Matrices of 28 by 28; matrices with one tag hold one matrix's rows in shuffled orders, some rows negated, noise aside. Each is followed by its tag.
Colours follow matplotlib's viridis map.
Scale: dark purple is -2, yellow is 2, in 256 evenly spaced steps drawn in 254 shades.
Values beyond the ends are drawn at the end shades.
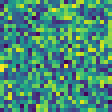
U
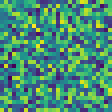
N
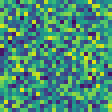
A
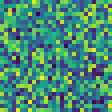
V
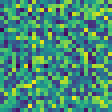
V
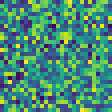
A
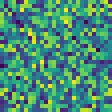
A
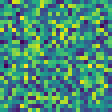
N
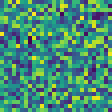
V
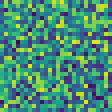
V
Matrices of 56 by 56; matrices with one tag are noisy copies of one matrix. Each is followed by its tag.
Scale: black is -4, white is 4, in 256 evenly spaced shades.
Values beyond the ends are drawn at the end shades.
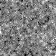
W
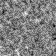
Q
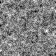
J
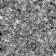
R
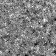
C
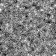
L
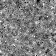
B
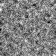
L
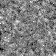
R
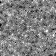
J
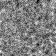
B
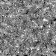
C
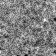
C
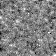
R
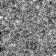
R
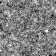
J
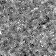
W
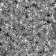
L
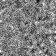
B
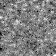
R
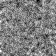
B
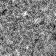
Q
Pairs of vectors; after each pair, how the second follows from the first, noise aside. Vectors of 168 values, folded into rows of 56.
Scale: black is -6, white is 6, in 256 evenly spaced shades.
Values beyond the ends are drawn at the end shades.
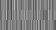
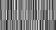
scaled up.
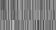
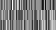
reversed, negated, scaled up.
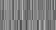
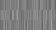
wrapped around, shrunk.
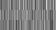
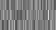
shuffled.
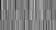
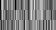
scaled up.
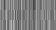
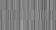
reversed, negated, shrunk.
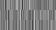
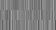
wrapped around, shrunk.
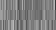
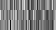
wrapped around, scaled up.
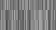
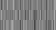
wrapped around, partly zeroed.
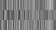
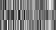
scaled up.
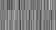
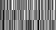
wrapped around, scaled up.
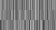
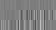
wrapped around, partly zeroed.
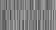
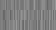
shrunk.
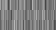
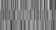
shuffled.
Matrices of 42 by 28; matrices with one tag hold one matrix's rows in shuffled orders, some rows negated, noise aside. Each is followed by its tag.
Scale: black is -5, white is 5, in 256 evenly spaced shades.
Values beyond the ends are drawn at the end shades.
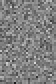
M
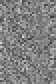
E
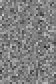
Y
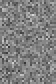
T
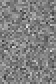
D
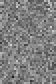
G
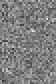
T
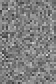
T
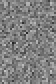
D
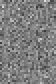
Y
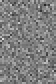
Y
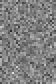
G
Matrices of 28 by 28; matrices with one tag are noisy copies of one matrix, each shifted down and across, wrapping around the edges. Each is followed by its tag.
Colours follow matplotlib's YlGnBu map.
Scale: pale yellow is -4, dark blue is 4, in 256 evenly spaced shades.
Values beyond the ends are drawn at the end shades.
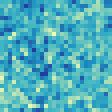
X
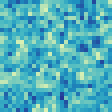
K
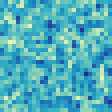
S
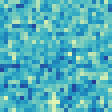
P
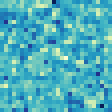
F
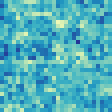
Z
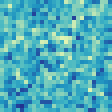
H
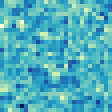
F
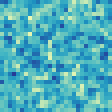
S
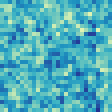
X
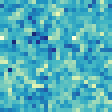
X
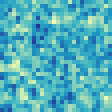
K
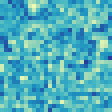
F
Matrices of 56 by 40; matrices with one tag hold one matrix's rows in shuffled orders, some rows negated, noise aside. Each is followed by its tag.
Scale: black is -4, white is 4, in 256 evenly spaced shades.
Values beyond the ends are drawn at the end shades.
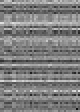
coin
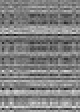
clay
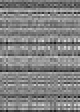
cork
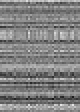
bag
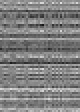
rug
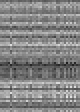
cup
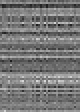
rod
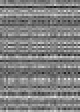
cork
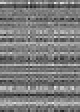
bag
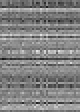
rod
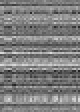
coin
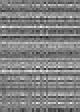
rod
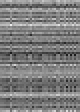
cup
